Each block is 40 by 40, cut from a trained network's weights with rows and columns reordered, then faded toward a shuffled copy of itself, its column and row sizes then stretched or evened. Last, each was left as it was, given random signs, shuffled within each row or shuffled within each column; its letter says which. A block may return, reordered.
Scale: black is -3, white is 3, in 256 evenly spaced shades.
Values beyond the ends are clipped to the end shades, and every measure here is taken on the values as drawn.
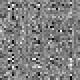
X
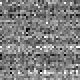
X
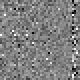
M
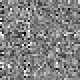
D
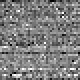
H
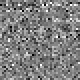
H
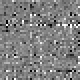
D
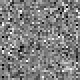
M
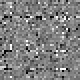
X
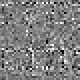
X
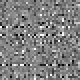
X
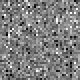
M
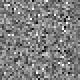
M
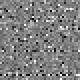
H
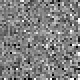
D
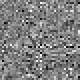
X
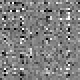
D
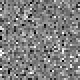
M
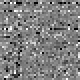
D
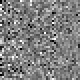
M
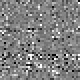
D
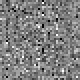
M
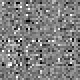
D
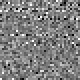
H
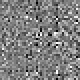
X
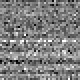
H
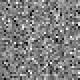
M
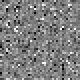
M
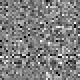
X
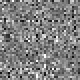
D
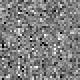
M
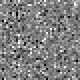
M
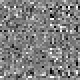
X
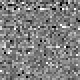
H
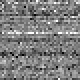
H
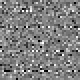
H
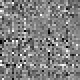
D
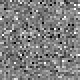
H
